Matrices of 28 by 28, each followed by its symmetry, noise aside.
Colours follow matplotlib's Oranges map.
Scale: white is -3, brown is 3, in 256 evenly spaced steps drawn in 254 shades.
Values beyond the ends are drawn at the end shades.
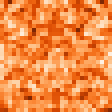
mirrored left to right.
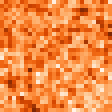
symmetric.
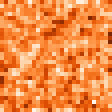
antisymmetric.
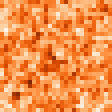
symmetric across the other diagonal.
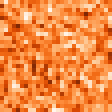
antisymmetric.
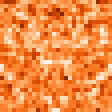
mirrored left to right.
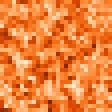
symmetric across the other diagonal.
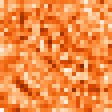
symmetric across the other diagonal.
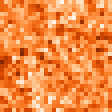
antisymmetric.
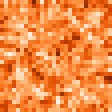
symmetric across the other diagonal.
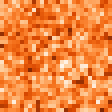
symmetric.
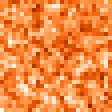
symmetric across the other diagonal.
